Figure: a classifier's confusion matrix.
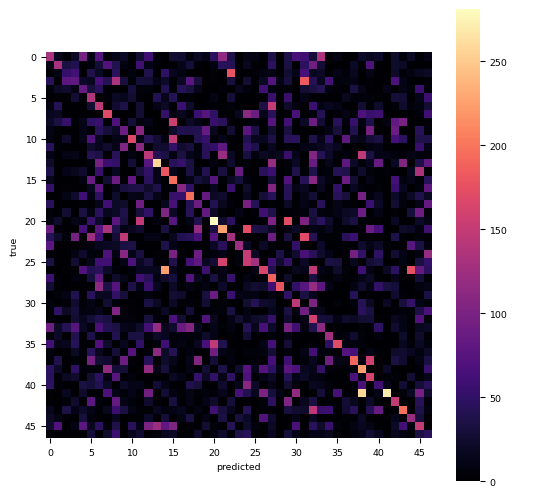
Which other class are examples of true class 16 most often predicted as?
27
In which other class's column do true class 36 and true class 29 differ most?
13
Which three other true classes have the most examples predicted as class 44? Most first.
26, 23, 30
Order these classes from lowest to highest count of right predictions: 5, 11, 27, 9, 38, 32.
9, 11, 5, 32, 27, 38
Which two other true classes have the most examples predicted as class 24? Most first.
21, 25
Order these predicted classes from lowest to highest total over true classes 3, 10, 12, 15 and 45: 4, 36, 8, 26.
26, 4, 36, 8
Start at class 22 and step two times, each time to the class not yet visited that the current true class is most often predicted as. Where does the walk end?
8
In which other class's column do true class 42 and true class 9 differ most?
11
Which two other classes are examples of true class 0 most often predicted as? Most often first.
33, 21
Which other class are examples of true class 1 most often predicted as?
32
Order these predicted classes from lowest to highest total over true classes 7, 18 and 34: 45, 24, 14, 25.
45, 14, 25, 24
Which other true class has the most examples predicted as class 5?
22
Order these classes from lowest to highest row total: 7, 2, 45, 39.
2, 39, 7, 45
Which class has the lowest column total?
28
